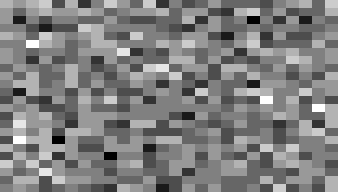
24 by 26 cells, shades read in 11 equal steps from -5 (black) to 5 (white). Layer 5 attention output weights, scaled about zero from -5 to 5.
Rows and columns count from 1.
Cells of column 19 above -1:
13
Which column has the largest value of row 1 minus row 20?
9
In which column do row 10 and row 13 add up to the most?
21
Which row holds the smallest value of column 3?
8
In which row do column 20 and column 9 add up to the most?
6
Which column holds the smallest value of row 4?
4
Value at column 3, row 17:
0
